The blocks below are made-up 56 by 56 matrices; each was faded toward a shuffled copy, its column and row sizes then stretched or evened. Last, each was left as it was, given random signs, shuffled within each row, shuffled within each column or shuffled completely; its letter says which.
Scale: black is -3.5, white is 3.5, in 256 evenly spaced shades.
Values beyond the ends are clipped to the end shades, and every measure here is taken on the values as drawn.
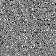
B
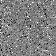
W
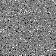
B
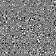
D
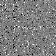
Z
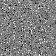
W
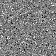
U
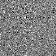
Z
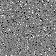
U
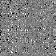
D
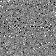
B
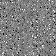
W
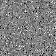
B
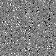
W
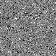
B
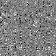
D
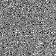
B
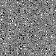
Z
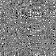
D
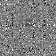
Z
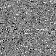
B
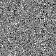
W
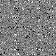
Z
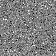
U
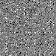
D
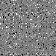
D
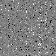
W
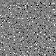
D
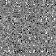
D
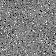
U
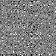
D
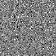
Z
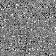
B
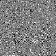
D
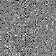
W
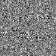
Z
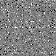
Z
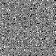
D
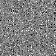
Z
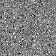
Z
